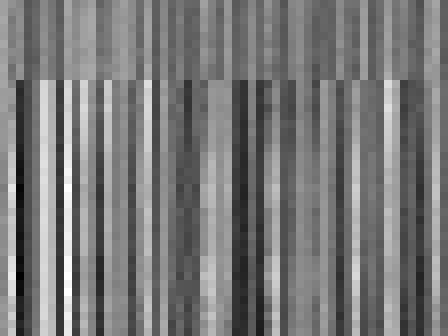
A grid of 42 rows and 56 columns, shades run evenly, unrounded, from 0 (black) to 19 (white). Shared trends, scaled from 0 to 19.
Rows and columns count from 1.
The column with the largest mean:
9
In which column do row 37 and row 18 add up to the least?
3
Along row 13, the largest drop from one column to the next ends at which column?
20
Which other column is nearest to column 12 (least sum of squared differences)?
16
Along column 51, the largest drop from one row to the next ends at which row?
11
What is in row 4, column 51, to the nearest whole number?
9
